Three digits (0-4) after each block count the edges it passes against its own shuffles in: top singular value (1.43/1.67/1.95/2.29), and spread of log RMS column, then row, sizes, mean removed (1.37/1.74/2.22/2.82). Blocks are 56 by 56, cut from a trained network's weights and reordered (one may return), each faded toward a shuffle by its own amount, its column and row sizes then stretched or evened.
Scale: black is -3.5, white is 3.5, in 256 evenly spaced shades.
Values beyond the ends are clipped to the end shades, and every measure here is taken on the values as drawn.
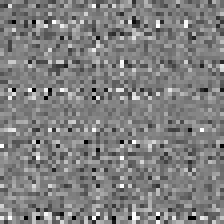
1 2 4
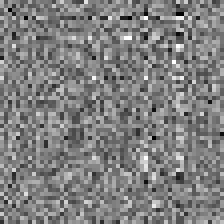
3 1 1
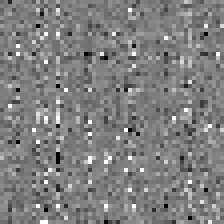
1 3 2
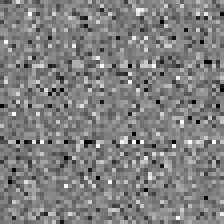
1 0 2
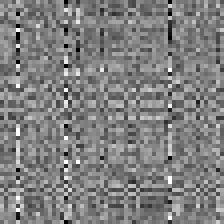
4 3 1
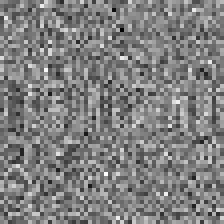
3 0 0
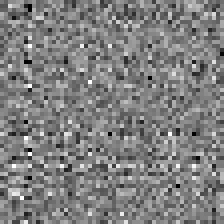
3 2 2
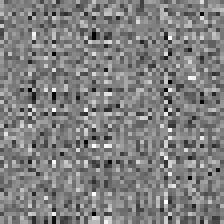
4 4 1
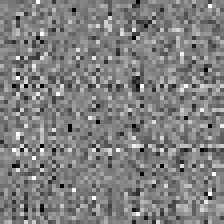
3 3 1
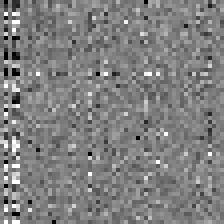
3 3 0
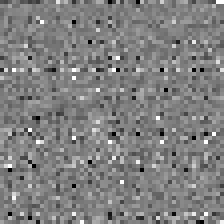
0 2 3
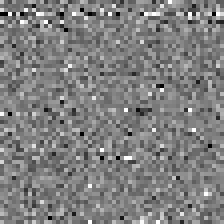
1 0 2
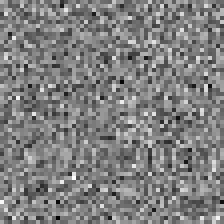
2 0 1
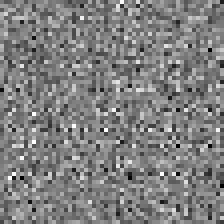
1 2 2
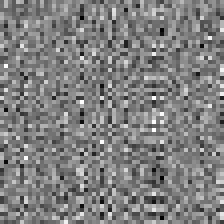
4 4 0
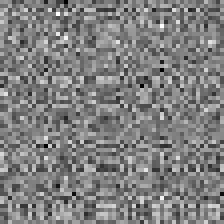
4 0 3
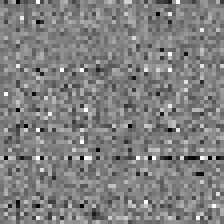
1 2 3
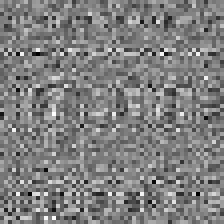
4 0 4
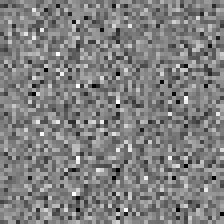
1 2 1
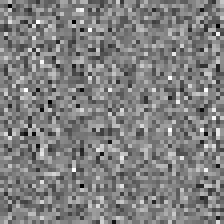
1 3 1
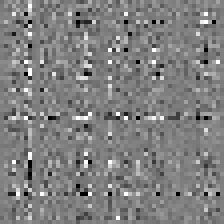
1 4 3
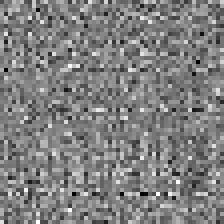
3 0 3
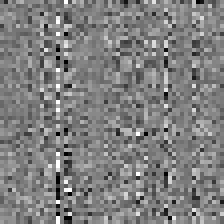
3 4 1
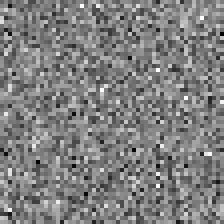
0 2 0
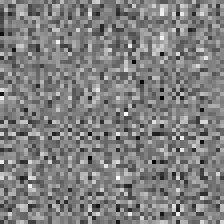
4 3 2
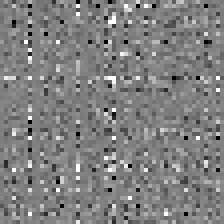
0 4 3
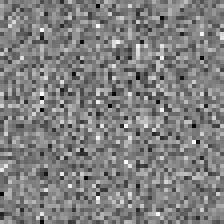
1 2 0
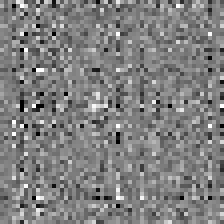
2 4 3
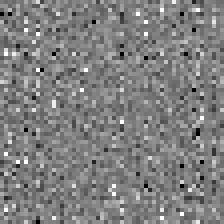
0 3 0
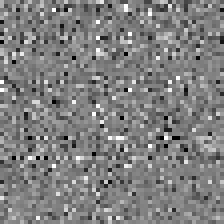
1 1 2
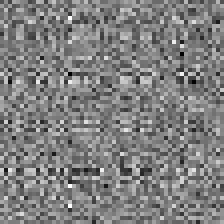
4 1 3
